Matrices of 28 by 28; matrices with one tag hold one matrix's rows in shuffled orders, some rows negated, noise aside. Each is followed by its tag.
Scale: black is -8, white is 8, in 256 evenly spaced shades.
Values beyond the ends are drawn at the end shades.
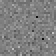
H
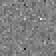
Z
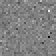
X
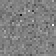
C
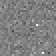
H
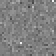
C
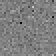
C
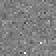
Z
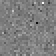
H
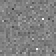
H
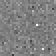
H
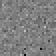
Z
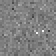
H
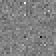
Z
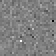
C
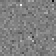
C
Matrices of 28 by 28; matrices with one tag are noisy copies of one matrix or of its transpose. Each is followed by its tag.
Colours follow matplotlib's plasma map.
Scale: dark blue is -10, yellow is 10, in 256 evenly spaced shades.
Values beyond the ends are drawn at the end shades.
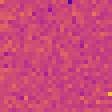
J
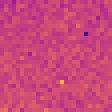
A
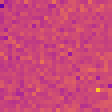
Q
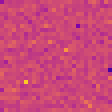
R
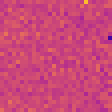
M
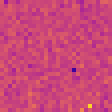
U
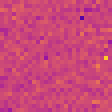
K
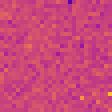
J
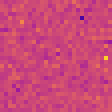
K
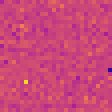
R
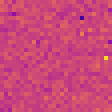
K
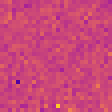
K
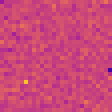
R
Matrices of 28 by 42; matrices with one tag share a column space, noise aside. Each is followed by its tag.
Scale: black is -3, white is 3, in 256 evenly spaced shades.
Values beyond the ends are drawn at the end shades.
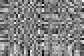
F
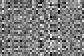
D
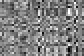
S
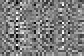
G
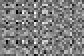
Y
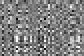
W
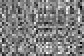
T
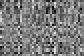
T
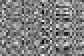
Y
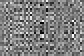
G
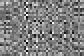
G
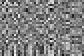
F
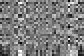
F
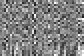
F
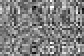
T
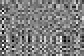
W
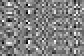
Y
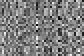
S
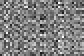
D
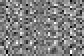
Y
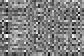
G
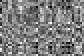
T
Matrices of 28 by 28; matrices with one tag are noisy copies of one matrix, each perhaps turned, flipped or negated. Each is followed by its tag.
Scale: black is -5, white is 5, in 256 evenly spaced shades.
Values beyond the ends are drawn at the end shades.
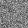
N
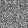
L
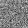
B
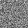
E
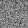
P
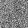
P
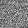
B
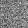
L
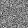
N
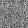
L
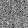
L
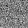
P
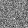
N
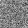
B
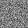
E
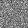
N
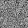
N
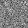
N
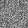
B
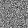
E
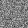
N
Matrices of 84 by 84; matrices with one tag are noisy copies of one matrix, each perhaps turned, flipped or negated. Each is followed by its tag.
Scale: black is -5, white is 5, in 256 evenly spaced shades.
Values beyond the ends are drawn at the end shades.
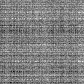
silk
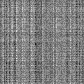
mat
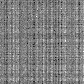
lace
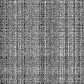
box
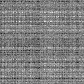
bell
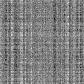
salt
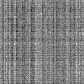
mat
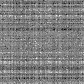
salt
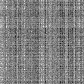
box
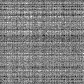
mat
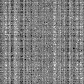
salt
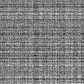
lace
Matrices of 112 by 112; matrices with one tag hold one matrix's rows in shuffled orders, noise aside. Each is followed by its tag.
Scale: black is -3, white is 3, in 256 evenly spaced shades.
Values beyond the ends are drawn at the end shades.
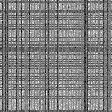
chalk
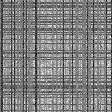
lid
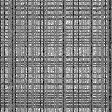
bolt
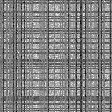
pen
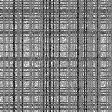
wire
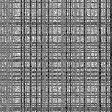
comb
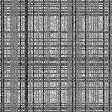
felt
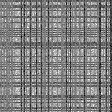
comb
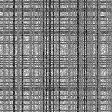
wire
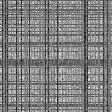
chalk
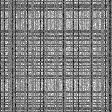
bolt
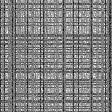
bolt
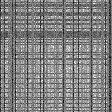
bolt
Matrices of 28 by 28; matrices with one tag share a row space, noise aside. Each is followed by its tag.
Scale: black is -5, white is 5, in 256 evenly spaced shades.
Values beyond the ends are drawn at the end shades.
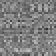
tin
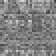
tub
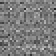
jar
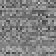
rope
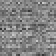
rope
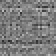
rope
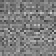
jar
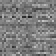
rope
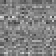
tub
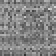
jar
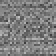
jar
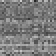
tin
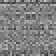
jar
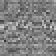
tub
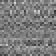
jar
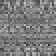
jar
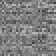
rope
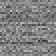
rope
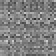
jar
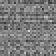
jar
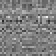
rope
